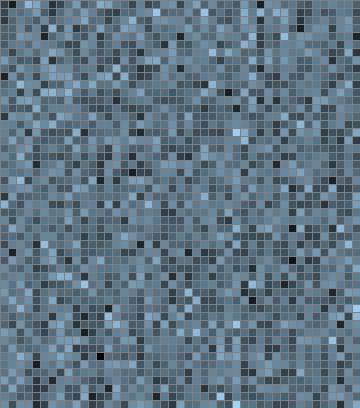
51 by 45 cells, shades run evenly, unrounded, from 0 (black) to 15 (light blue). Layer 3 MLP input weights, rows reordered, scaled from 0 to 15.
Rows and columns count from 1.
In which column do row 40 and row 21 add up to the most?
14
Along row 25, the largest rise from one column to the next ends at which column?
2
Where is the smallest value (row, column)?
45, 13
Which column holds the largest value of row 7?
27
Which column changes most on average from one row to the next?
7
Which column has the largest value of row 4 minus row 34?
32
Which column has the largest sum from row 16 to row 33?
30
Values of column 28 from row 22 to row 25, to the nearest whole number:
10 8 7 9
